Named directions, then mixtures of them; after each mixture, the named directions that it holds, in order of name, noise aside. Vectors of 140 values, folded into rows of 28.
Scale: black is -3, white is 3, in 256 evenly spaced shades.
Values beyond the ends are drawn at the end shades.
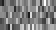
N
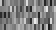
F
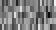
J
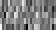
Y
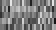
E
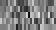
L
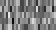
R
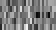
J, L, Y.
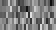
F, L.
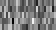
R.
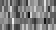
L, N, R.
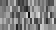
L.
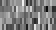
E, F, Y.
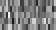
R.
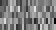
E, L.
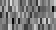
E, R.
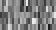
F, R.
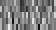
L, R.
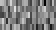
E, F, N.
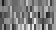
F, J, N.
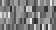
F.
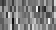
J, N, R.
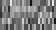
E.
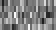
J, N, Y.
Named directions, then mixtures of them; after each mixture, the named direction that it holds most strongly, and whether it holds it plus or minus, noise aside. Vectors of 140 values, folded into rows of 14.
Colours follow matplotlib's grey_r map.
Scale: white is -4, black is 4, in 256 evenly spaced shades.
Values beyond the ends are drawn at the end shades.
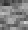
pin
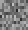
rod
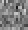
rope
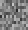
rod, plus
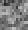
pin, plus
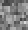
pin, plus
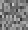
rod, plus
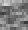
pin, minus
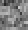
pin, plus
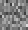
rod, plus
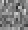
rope, plus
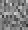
rod, minus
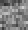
pin, plus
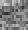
pin, minus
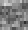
pin, minus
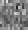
rope, plus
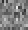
rope, minus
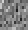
rod, plus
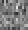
rope, minus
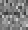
rope, minus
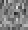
rope, minus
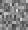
rod, minus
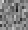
rod, plus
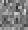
rope, plus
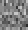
rope, plus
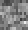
pin, plus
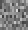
rod, minus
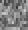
rope, plus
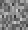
rod, minus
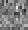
rope, minus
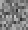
rod, plus
